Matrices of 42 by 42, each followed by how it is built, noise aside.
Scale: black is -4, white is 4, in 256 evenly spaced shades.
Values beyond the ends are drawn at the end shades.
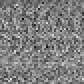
repeating columns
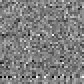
uneven rows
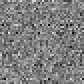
uneven rows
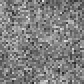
smooth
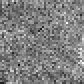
smooth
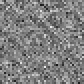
Toeplitz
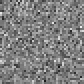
repeating columns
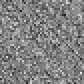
Toeplitz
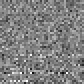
uneven rows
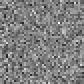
low rank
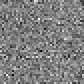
uneven rows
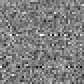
uneven rows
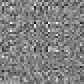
low rank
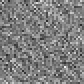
Toeplitz
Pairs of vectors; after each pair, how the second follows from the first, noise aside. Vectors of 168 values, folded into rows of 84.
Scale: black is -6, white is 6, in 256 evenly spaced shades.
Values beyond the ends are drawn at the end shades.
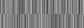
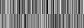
scaled up.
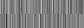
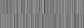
reversed, negated, shrunk.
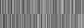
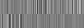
reversed, negated, partly zeroed.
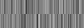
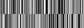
reversed, scaled up.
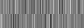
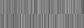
reversed, negated, shrunk.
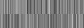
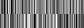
reversed, negated, scaled up.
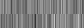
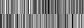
reversed, scaled up.
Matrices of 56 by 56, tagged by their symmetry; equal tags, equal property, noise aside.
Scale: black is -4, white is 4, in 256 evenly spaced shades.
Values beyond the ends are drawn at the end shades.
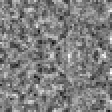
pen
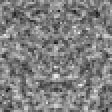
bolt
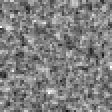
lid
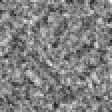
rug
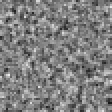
lid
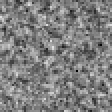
lid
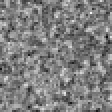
lid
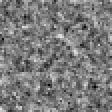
rug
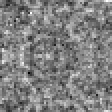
pen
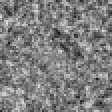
rug
